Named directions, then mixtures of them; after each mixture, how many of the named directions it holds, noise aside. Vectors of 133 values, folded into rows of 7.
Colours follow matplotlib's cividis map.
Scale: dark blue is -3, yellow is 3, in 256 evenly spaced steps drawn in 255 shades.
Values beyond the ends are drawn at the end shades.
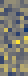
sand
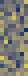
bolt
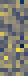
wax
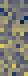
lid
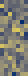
one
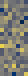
one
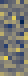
two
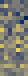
four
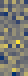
four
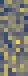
one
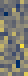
three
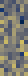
two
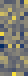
four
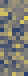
one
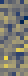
four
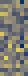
one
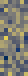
three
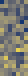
four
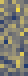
one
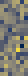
two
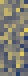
two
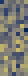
three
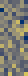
two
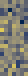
one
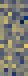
two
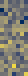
one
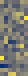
four
